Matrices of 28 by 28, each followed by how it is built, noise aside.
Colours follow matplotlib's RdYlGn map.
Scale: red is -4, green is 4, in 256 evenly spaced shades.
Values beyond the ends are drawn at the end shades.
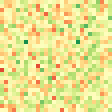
blocks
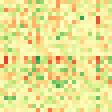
low rank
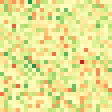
Toeplitz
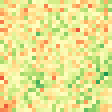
smooth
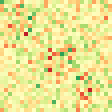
block diagonal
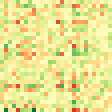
low rank
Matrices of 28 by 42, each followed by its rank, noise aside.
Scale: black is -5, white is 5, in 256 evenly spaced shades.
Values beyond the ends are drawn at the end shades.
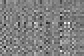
three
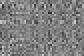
four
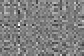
three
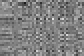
three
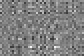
four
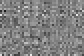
five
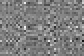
four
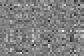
five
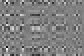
two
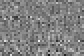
five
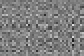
three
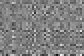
three
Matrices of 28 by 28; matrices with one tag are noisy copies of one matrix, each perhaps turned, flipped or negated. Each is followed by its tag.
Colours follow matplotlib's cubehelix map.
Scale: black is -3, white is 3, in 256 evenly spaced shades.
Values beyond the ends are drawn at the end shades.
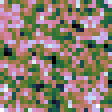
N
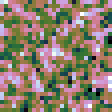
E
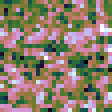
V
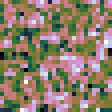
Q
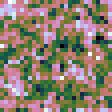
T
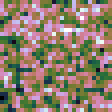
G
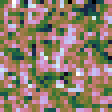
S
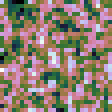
S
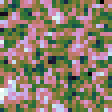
S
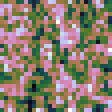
V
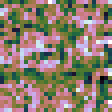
V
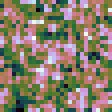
S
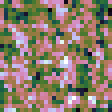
T
